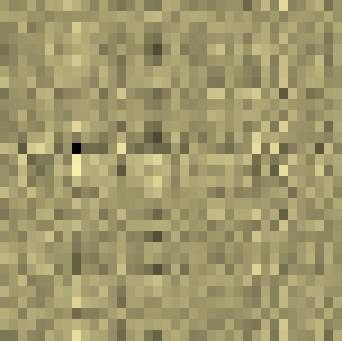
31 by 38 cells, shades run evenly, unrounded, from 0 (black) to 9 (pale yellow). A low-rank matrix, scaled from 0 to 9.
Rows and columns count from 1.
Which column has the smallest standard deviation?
34
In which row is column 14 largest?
14
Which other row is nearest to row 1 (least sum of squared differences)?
4
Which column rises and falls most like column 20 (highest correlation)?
6
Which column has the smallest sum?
18
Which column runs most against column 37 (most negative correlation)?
30
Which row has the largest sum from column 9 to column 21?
15
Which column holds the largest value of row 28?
9
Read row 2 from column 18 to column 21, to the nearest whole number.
7 6 5 6
